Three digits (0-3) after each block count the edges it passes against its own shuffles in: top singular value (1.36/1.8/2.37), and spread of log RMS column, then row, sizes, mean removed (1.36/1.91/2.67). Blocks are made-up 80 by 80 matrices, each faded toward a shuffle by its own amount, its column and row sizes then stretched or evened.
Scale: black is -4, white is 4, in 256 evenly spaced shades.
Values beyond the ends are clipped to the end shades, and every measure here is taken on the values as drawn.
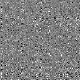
2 2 2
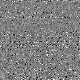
0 0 3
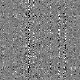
2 3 1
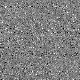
0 0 2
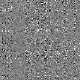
1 3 2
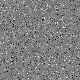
0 0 1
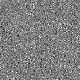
2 0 0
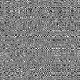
3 0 3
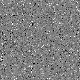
1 1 0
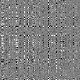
3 3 2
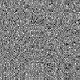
2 1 0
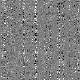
2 3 0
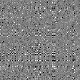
3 2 2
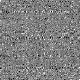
2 1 2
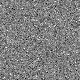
0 0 0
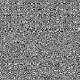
2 0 3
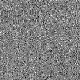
2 0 0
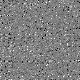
1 1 1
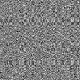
3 2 0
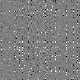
2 3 2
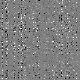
1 3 2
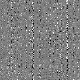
2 3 0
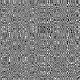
3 3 1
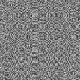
3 1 0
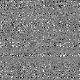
0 2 3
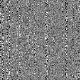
0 3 0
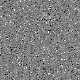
1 1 0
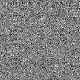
2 0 1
